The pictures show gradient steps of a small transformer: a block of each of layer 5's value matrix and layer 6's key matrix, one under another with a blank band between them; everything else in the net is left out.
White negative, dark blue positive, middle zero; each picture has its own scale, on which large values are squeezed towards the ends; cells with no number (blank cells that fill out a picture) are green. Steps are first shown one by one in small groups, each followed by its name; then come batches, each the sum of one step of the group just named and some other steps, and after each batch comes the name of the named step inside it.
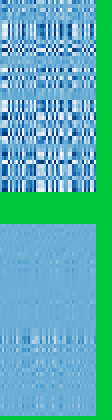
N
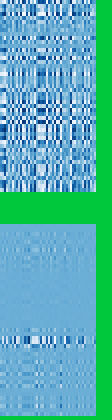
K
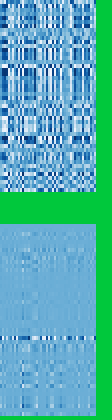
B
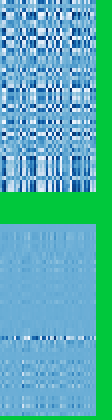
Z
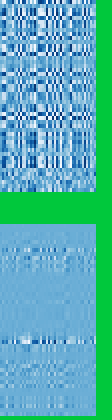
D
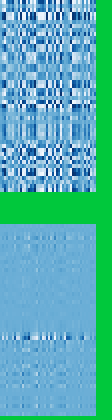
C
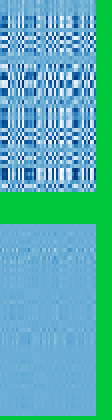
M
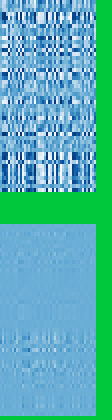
N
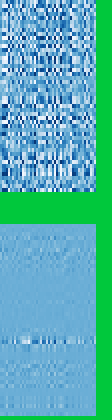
D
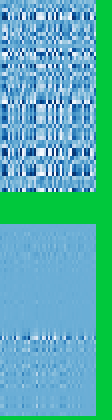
C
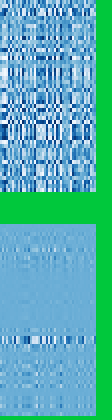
K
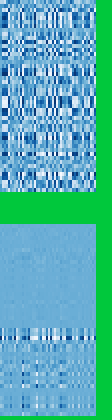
B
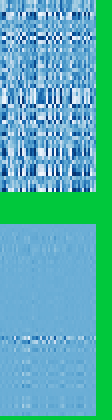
Z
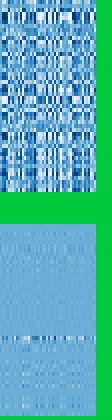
Z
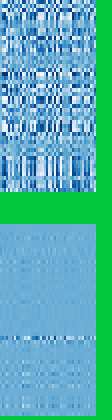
Z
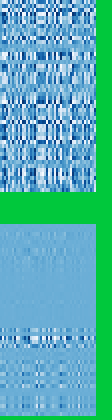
K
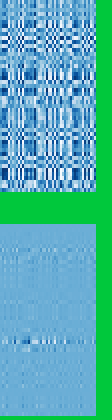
M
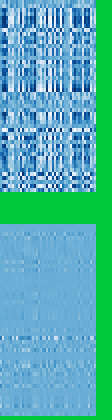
B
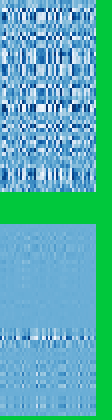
C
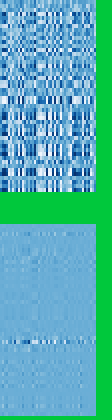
N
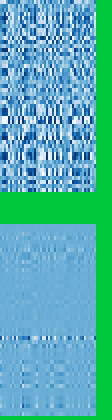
B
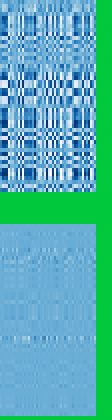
M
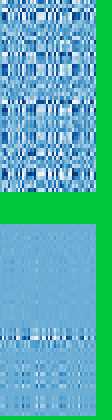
C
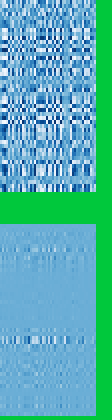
K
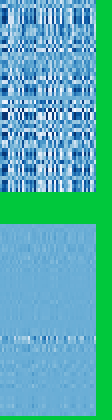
N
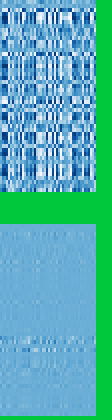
Z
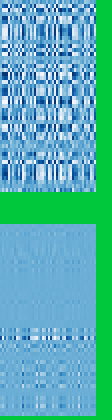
N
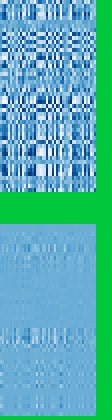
K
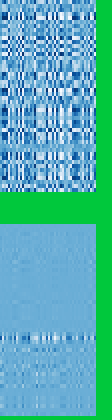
M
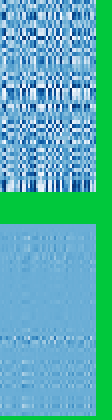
Z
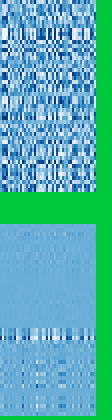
N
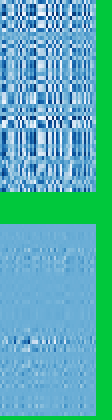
D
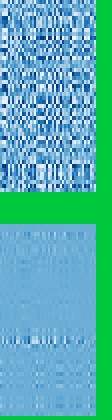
K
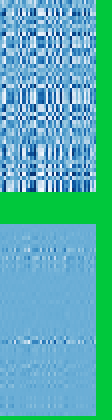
D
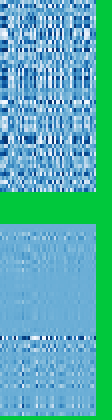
B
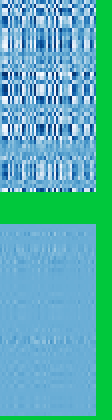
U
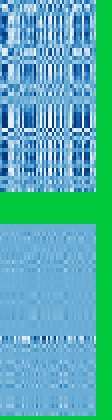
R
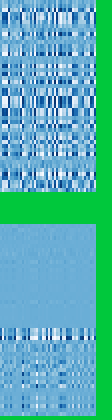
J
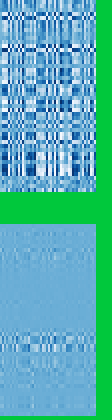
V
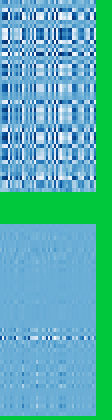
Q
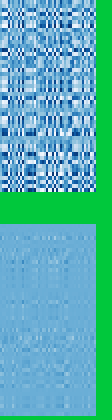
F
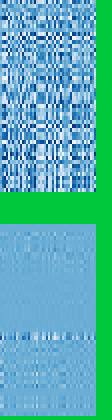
V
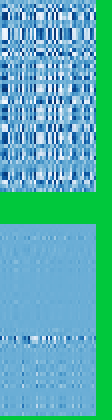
Q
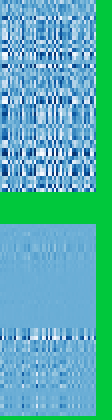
J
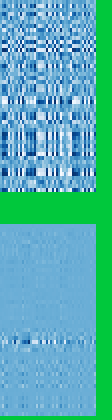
V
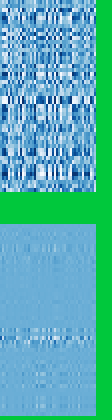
U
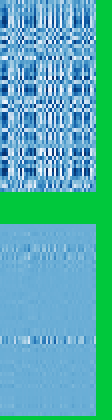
R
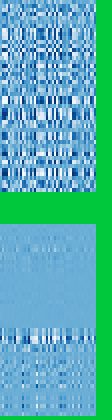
J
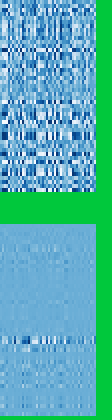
F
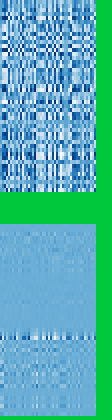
V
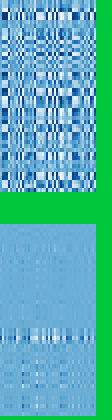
J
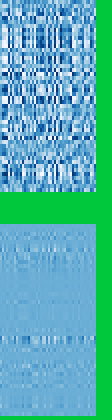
U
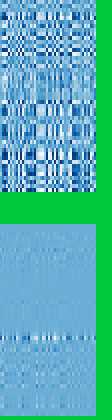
F
